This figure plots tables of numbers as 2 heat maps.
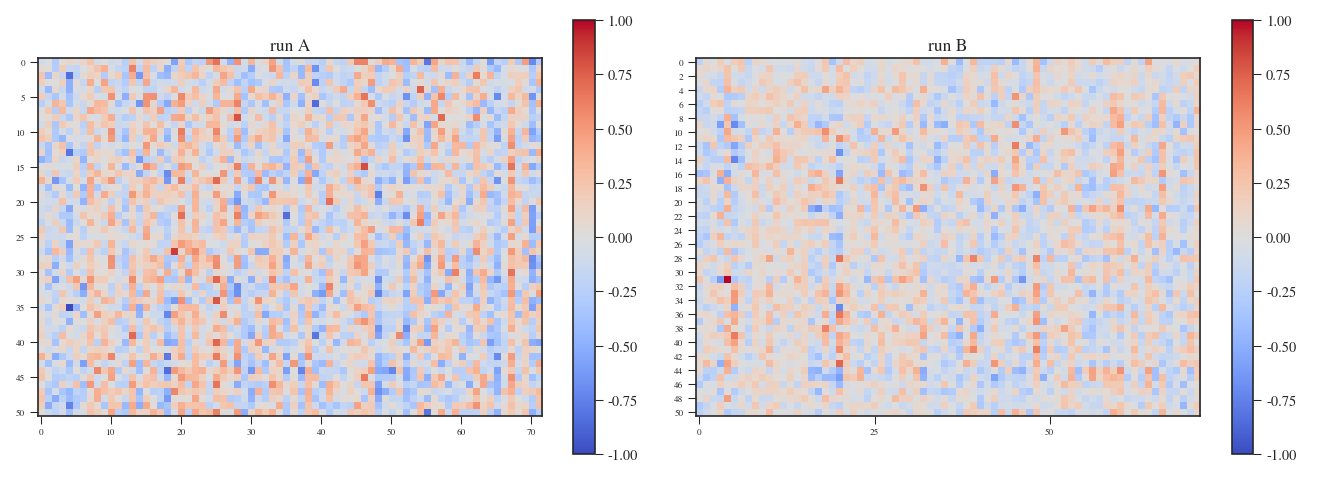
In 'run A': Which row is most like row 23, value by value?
21
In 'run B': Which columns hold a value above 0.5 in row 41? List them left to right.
20, 39, 48
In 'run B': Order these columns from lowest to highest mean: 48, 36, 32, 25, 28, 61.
36, 61, 32, 25, 28, 48
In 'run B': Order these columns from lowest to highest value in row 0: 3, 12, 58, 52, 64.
12, 52, 3, 58, 64
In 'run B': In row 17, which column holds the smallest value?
3
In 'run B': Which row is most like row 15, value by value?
7
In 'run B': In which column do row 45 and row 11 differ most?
20
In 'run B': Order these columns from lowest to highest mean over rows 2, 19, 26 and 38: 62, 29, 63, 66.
63, 62, 29, 66
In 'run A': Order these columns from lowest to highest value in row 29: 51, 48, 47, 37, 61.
61, 48, 37, 51, 47
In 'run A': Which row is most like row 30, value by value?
12
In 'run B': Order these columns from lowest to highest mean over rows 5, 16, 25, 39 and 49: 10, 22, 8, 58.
58, 22, 10, 8
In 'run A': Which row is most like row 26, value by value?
37
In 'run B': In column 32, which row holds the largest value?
18
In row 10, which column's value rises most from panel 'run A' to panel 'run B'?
52
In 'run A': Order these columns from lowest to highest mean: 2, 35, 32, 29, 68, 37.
35, 29, 37, 2, 32, 68
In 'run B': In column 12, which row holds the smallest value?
31
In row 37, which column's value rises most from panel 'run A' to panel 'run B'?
48
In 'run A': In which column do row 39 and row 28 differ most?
39
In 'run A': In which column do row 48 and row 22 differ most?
28
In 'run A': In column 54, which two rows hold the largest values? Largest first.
4, 23
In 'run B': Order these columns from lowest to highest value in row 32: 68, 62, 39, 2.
68, 2, 62, 39
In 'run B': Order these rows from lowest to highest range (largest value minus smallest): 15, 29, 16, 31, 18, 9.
29, 15, 18, 16, 9, 31
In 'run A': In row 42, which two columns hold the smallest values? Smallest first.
18, 65
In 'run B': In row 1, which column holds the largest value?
48
